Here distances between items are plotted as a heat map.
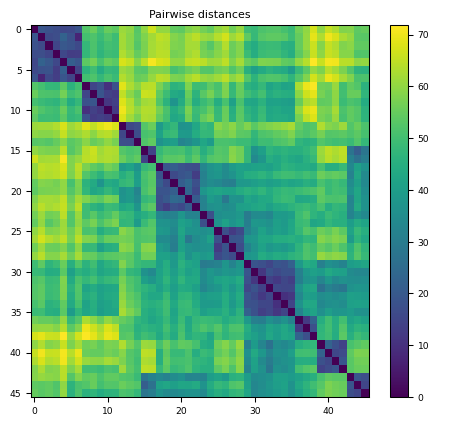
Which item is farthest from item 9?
12
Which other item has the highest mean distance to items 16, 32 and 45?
4
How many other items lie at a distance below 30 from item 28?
3
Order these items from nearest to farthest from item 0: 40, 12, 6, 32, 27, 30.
6, 30, 32, 27, 12, 40
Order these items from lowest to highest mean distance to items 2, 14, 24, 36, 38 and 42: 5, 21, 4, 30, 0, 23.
30, 23, 21, 5, 0, 4
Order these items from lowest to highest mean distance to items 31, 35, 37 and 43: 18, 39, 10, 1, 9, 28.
39, 18, 28, 9, 10, 1
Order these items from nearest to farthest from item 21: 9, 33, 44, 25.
25, 44, 33, 9
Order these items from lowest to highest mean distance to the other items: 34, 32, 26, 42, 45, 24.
32, 34, 45, 24, 26, 42
